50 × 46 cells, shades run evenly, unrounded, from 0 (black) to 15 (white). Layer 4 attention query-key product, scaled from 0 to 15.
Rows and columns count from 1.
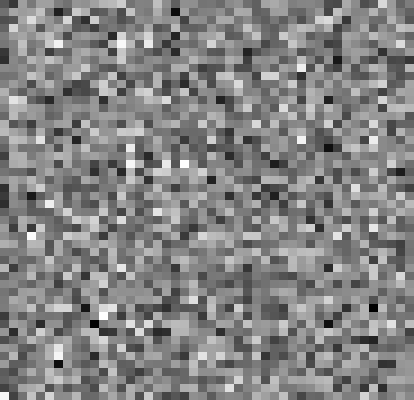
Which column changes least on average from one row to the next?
3
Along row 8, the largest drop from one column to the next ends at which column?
38
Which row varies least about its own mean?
37
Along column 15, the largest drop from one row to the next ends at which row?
42
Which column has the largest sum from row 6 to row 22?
15
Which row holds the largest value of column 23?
45
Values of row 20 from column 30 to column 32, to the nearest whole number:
4 9 6
